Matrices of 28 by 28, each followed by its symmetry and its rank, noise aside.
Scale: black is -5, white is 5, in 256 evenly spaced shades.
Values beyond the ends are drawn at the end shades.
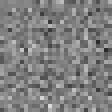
antisymmetric, rank six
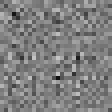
symmetric, rank five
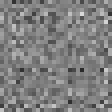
no symmetry, rank four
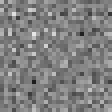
symmetric, rank four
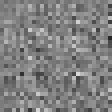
no symmetry, rank four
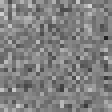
no symmetry, rank six
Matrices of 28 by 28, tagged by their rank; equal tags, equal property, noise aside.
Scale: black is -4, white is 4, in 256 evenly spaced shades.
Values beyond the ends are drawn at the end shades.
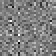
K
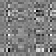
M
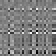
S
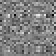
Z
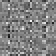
K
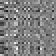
M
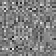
K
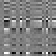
S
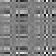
S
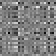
M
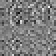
K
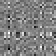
Z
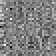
K
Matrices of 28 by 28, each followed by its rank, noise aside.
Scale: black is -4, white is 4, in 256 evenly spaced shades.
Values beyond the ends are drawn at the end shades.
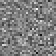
six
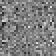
five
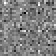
six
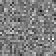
five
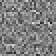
six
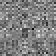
five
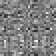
four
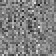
seven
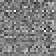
five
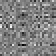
four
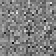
seven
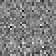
six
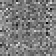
six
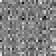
four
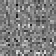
six
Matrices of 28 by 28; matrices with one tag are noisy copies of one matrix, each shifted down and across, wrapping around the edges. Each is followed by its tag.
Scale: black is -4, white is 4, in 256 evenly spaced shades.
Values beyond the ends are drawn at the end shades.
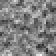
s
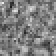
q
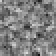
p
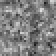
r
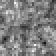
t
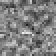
s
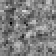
r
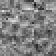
s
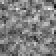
s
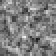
p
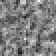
q
